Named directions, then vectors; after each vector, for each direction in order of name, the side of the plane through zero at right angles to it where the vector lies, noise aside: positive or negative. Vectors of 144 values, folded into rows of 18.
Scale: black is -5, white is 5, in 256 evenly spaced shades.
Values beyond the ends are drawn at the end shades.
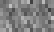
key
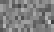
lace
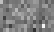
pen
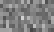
positive, negative, positive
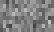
negative, positive, positive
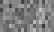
negative, negative, negative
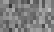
negative, negative, negative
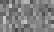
positive, positive, negative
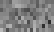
positive, negative, negative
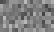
positive, positive, negative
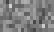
positive, positive, positive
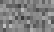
negative, positive, negative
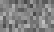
negative, negative, positive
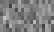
negative, negative, negative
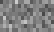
positive, positive, negative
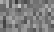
negative, negative, positive
